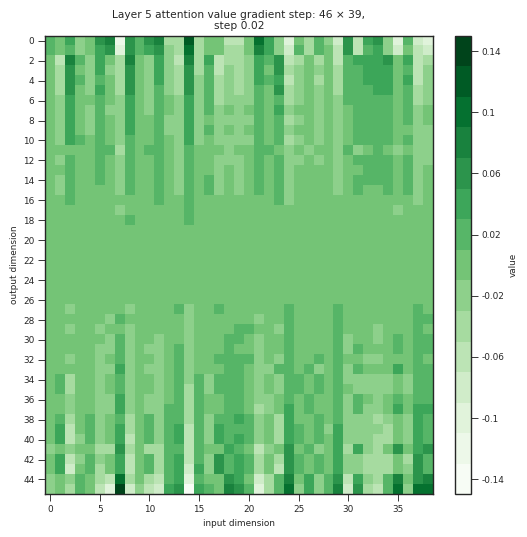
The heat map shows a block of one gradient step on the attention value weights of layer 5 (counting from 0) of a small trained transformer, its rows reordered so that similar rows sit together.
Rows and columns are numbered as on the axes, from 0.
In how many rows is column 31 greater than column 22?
18
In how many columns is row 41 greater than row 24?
13
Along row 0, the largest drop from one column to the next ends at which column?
7
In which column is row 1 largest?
14
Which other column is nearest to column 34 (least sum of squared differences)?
23
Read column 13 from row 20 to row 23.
0 0 0 0
